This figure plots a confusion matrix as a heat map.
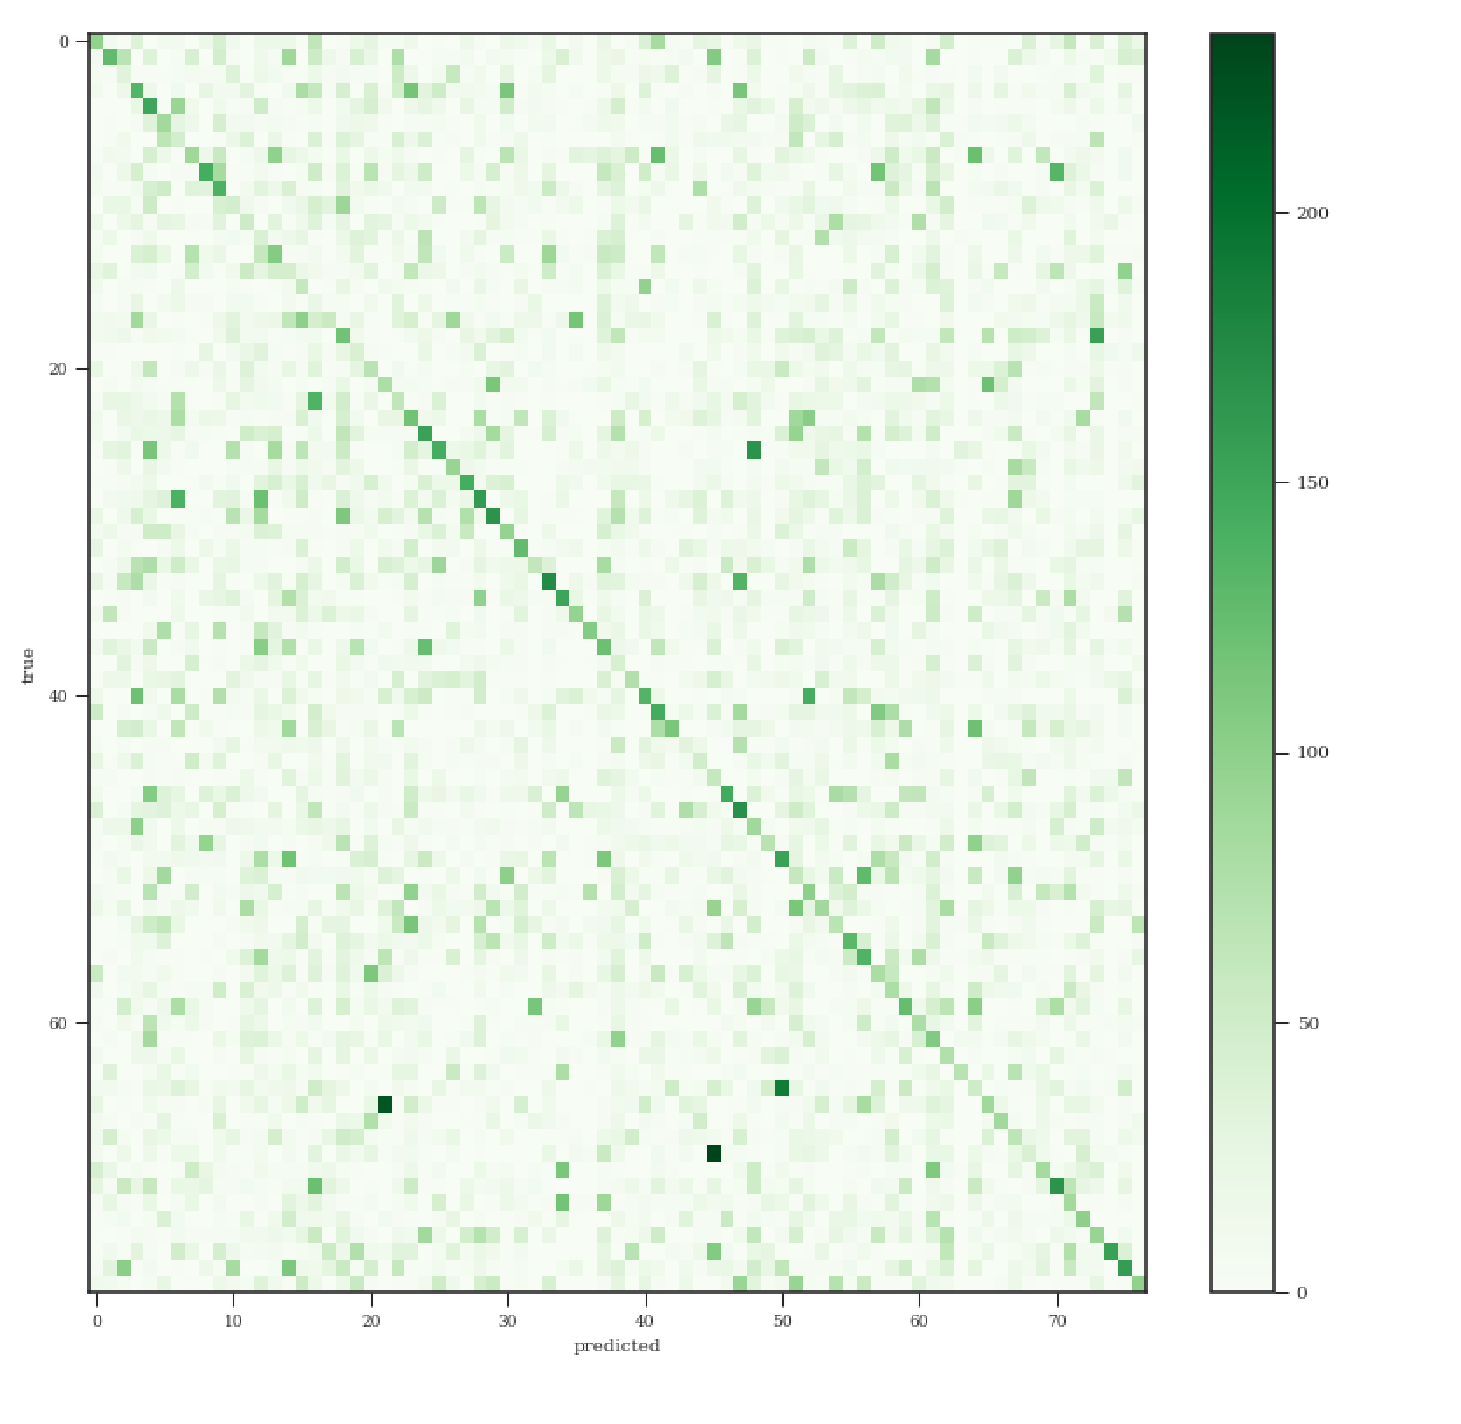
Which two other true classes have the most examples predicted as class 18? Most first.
29, 10
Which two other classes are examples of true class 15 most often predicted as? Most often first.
40, 55
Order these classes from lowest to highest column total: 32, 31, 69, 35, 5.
32, 35, 69, 31, 5
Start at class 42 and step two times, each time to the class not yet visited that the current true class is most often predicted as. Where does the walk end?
50
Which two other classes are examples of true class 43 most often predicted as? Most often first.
47, 38
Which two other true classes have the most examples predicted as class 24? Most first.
37, 73
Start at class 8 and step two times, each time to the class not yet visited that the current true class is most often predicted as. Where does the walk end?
16
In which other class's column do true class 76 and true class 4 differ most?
6
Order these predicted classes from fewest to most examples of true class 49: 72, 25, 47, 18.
25, 47, 72, 18
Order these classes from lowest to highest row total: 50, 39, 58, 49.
58, 39, 49, 50
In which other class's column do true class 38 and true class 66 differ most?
20
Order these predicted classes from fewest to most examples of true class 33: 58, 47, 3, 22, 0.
22, 0, 58, 3, 47
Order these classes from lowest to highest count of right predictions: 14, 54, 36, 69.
14, 54, 69, 36
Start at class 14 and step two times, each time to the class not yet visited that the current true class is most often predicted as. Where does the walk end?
2
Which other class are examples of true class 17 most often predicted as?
35
